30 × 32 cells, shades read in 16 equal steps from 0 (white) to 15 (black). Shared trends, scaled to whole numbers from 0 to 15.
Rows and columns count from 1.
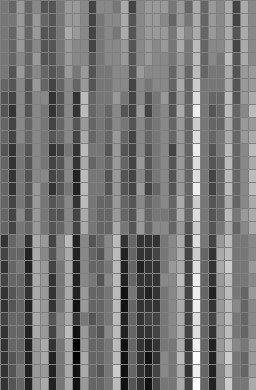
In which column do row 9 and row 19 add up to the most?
10
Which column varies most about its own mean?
16
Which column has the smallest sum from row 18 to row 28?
25
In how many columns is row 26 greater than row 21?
8
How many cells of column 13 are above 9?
4
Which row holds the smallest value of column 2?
2
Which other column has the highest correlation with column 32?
11
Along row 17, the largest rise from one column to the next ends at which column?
26
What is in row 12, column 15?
6
